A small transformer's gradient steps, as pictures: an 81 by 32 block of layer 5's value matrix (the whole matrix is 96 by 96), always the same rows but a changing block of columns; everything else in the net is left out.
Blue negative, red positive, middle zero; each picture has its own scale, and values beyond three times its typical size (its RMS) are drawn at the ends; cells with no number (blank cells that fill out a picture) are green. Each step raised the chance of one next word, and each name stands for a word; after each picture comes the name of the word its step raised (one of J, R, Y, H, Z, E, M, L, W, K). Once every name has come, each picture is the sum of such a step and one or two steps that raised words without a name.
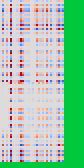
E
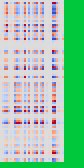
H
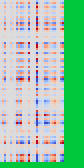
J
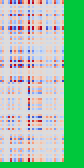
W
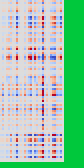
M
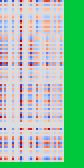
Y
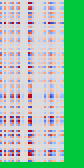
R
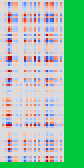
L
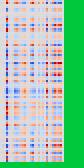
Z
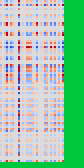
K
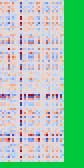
M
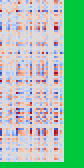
W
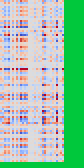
H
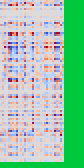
K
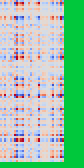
M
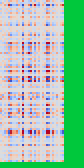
K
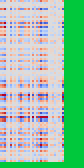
R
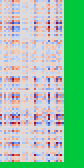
J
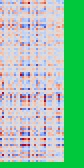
E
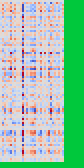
H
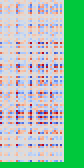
K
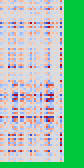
R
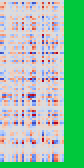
J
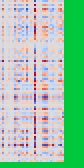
E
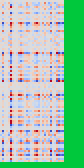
R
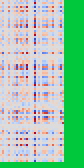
H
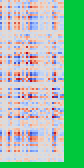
Y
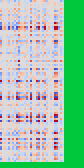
W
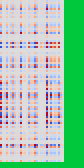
K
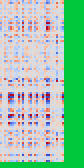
J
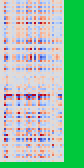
M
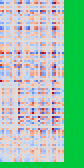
W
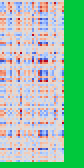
L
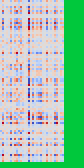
J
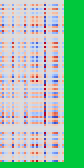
K
